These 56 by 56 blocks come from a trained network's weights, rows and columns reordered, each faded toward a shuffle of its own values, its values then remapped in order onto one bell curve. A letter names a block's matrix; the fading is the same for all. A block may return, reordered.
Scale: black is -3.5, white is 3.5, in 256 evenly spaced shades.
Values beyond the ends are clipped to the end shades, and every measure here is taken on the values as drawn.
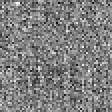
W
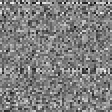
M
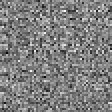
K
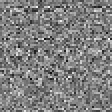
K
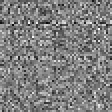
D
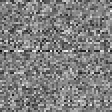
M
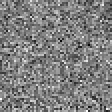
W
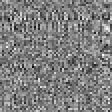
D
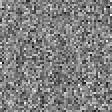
W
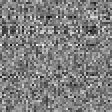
M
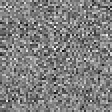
K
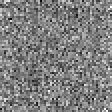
W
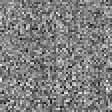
W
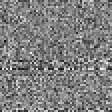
M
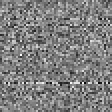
M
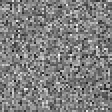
W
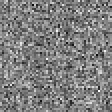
W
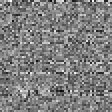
M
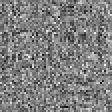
W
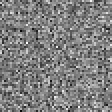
W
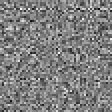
K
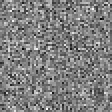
W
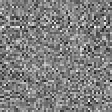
D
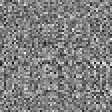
D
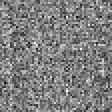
W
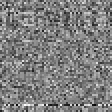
M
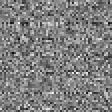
D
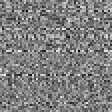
M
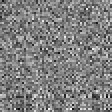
D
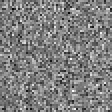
W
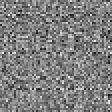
K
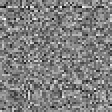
D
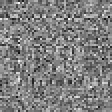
K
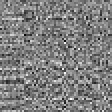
K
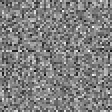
D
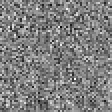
W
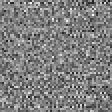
K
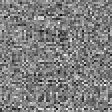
D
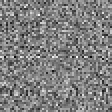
D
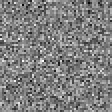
W
